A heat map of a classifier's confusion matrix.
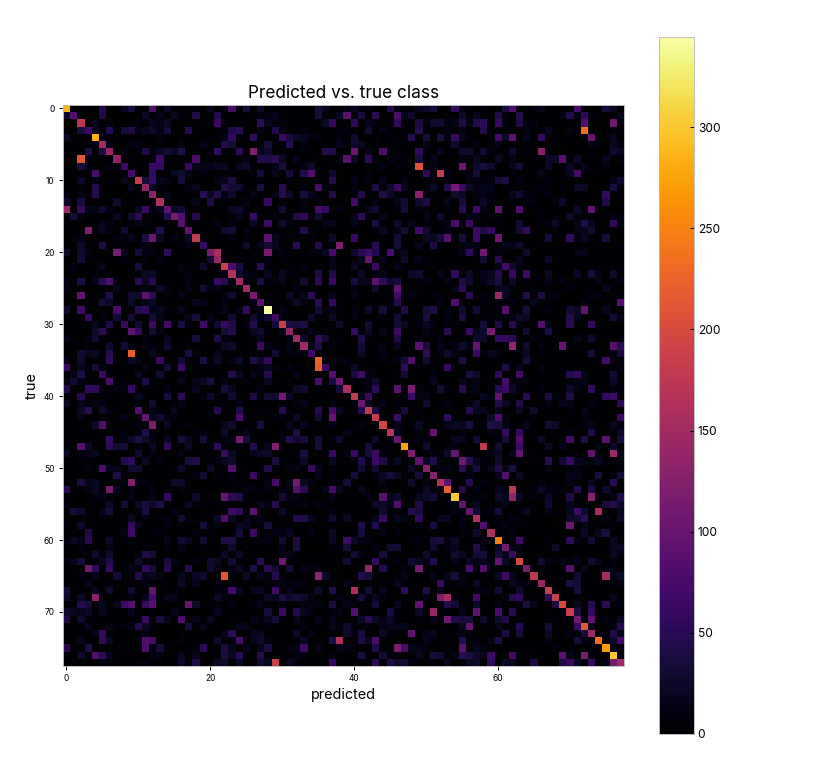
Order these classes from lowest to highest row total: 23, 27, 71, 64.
27, 23, 71, 64
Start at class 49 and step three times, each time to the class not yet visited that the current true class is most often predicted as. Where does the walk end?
24
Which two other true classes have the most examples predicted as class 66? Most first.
6, 30
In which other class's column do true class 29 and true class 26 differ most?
60
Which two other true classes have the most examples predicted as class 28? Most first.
20, 18
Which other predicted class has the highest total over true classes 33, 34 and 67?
9
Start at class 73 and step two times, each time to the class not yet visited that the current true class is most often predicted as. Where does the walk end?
76
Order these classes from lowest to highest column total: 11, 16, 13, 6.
13, 16, 6, 11
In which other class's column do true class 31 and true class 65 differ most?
22
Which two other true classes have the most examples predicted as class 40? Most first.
67, 6
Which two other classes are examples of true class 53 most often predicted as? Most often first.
62, 6
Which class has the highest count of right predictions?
28
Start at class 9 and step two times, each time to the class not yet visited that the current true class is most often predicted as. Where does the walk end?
32
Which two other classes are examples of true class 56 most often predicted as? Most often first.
74, 26
